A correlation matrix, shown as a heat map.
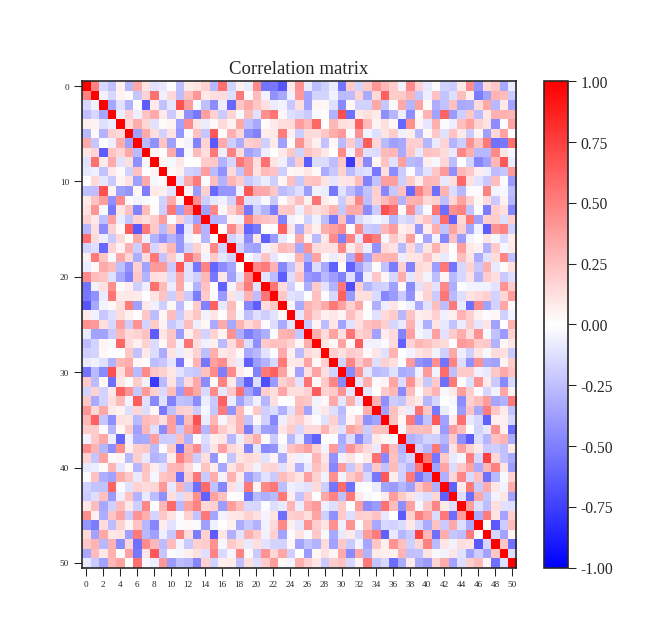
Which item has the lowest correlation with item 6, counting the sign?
15
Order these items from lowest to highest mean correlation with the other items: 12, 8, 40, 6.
6, 8, 40, 12
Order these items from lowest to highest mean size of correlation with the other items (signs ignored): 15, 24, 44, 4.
24, 4, 44, 15
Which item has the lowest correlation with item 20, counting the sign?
23
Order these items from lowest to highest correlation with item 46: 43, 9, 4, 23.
9, 4, 43, 23
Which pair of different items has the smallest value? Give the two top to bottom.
8, 31
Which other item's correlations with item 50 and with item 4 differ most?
12
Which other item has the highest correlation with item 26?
31
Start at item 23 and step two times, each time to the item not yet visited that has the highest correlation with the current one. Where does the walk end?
5
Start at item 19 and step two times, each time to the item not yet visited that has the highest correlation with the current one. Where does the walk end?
2
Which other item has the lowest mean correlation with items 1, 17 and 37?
47
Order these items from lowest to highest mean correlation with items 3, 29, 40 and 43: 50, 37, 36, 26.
50, 37, 26, 36
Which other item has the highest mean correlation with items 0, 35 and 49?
1
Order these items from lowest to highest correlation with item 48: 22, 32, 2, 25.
25, 2, 22, 32
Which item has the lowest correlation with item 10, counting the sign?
33
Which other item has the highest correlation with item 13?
35
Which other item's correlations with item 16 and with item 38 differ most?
44
